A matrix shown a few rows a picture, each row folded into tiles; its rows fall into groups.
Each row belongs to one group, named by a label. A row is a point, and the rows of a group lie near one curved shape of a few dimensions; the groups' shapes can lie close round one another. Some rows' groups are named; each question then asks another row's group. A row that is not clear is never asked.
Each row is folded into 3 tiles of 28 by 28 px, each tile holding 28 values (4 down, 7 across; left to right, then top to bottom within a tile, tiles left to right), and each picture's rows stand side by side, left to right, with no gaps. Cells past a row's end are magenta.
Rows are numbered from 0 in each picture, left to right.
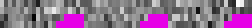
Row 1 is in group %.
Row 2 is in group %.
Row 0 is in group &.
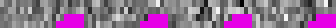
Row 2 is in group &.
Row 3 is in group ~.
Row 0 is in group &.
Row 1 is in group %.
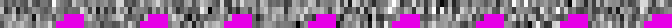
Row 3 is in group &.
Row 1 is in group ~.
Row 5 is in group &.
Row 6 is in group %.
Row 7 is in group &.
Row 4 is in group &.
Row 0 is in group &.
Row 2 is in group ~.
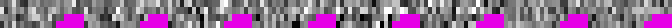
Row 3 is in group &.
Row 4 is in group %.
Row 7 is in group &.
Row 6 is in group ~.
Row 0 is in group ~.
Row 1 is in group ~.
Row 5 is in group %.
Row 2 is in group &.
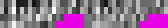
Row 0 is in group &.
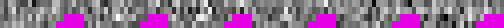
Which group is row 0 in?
&
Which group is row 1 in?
~
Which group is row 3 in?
~
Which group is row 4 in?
&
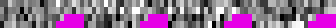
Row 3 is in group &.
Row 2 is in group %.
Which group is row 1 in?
%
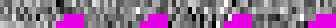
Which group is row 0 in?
~
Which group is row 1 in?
%
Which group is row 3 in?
%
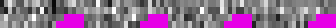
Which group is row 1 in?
%
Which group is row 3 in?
%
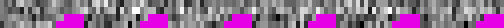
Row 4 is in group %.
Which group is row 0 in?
&
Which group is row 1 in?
%
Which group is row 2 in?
&
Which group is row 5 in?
&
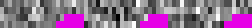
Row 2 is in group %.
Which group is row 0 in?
~
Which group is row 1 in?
&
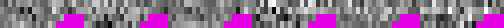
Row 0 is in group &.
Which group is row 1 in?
%
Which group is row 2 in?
&
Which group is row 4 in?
%
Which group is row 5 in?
%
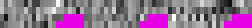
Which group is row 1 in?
&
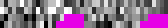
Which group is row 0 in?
%
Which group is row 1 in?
%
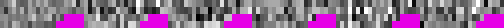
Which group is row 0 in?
%
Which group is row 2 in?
&
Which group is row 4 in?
~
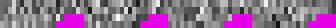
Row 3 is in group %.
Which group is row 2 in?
~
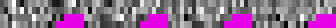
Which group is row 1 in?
~
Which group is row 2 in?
~
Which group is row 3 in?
%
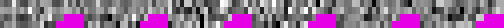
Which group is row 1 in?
%
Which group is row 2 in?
&
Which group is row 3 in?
%
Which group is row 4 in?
&
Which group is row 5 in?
&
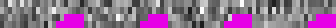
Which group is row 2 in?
~
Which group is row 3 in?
&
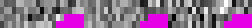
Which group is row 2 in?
&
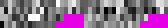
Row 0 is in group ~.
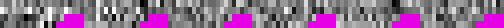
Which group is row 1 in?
~
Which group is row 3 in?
~
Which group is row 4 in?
~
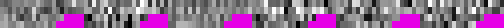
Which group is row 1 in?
&
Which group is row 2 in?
&
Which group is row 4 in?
&
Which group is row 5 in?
%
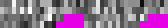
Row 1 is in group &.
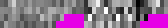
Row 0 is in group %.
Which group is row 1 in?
~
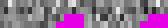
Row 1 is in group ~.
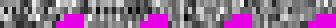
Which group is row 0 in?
~
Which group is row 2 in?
~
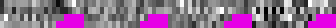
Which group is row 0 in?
~
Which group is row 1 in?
&
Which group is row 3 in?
~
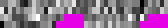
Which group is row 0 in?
~
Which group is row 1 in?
&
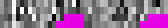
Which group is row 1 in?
&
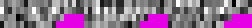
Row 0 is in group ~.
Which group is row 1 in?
&
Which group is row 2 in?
%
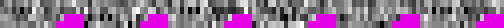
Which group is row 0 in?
~
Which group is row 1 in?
%
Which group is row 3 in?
&
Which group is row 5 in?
~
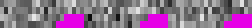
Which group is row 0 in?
~
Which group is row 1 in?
&
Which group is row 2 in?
~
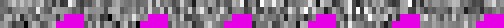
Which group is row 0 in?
%
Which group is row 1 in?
%
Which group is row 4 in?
~
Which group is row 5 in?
~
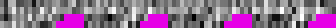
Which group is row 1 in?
%
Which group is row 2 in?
%
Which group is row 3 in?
%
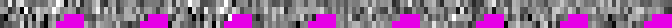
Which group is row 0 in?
&
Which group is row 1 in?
&
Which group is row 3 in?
&
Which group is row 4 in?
~
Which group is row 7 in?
%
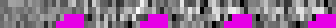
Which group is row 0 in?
%
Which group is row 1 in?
&
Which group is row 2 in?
&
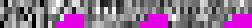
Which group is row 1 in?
&
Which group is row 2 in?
~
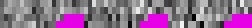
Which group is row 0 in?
&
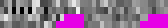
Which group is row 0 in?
~
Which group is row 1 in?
&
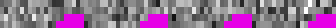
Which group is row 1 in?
&
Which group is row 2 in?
&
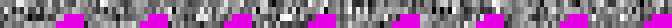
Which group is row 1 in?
&
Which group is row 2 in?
~
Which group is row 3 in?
~
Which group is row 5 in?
~
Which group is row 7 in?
~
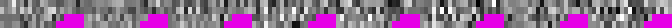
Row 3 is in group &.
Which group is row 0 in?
%
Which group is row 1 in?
~
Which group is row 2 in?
&
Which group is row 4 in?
~
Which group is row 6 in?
&
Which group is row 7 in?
~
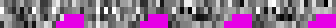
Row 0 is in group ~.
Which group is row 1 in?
~
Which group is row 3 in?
&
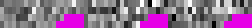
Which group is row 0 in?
~
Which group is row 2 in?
&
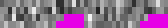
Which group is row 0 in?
~
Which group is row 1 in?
~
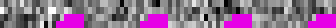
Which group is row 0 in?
%
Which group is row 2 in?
~
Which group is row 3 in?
~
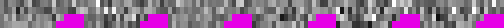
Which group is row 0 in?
&
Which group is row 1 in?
%
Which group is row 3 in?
&
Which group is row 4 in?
~
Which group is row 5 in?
~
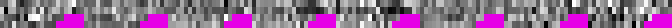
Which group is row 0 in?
~
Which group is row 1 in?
%
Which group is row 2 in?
&
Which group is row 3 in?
~
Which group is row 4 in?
~
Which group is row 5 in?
&
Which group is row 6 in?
%
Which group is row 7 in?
%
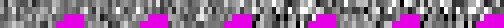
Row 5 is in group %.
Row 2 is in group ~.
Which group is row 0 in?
&
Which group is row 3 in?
%
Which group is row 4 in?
%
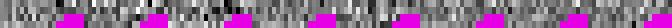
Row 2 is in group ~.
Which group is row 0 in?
~
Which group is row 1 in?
%
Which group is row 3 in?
&
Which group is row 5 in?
~
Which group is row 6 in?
%
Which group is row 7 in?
%
